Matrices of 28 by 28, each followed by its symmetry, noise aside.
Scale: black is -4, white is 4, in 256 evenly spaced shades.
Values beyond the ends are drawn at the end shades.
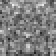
mirrored left to right.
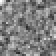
symmetric.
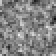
symmetric across the other diagonal.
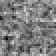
no symmetry.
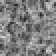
mirrored top to bottom.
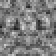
mirrored left to right.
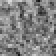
no symmetry.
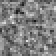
antisymmetric.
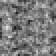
mirrored top to bottom.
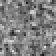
antisymmetric.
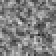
antisymmetric.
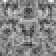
mirrored left to right.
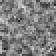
symmetric.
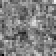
antisymmetric.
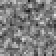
no symmetry.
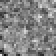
symmetric across the other diagonal.
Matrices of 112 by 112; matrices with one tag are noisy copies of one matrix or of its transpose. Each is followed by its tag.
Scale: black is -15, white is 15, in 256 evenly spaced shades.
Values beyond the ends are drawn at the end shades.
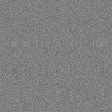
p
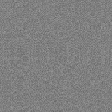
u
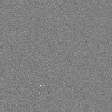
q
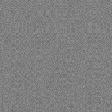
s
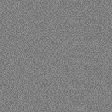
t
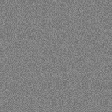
q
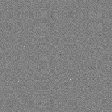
p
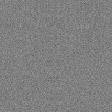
u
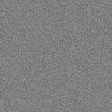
q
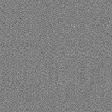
t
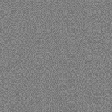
s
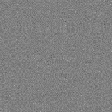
s
